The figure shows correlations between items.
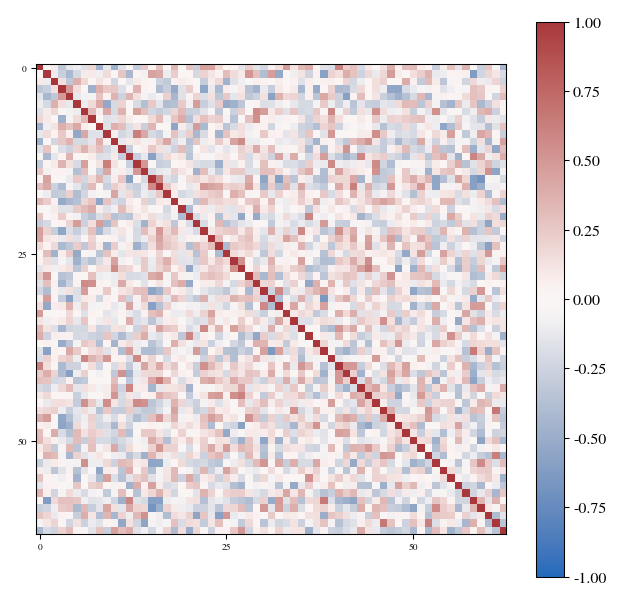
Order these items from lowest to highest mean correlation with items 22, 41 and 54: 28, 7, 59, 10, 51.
10, 59, 51, 7, 28
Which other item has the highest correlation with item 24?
44
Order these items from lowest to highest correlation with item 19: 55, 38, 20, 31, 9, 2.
20, 55, 9, 38, 2, 31
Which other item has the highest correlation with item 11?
41
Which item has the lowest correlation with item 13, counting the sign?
24
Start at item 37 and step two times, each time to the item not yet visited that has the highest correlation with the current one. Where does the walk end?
56
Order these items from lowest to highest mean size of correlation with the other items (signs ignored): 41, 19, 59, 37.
19, 37, 41, 59
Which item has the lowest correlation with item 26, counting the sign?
5
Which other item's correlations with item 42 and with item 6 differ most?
53
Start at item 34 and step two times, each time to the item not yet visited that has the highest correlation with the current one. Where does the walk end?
61
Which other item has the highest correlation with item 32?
30
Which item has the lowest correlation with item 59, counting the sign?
15
